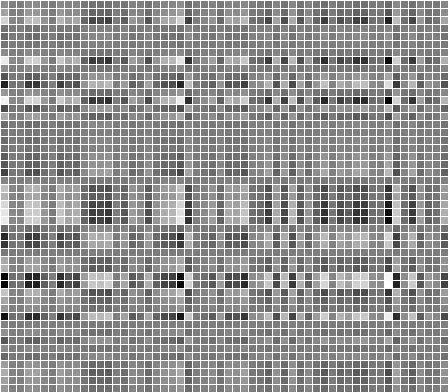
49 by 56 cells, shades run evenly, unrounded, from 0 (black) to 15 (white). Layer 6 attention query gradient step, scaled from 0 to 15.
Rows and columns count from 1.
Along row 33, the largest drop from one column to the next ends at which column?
24
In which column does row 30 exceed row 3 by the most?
49
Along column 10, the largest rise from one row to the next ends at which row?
37
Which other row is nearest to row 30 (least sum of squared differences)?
11
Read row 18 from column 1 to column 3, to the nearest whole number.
6 7 7
